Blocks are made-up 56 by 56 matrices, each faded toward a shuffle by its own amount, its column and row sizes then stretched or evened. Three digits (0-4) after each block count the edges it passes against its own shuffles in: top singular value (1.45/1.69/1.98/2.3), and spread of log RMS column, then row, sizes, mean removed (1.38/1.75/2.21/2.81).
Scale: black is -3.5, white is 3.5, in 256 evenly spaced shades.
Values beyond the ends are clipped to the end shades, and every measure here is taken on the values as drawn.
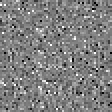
2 0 1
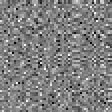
4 1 0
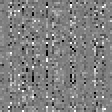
3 4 0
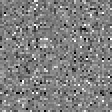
1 2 2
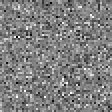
2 1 1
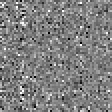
0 3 1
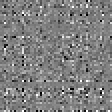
1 3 4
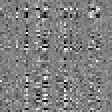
4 4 3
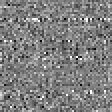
1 0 3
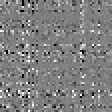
1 4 4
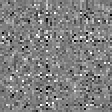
3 2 2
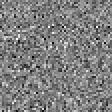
2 0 2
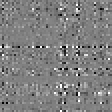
3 3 4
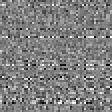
4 0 4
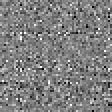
2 1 2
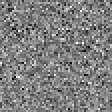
0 0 1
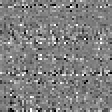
2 2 4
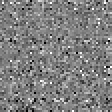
0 2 3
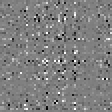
1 3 3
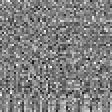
3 0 1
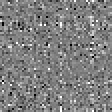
2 2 2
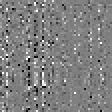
3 4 0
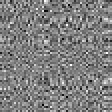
4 2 2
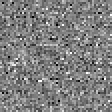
1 0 2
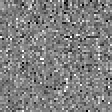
2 1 1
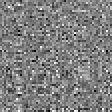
3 1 2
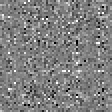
0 3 2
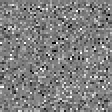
1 0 2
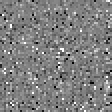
1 1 1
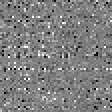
2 2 3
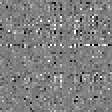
3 3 3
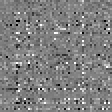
1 2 4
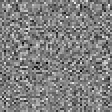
3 1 1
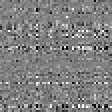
4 2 4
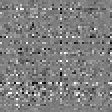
2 2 4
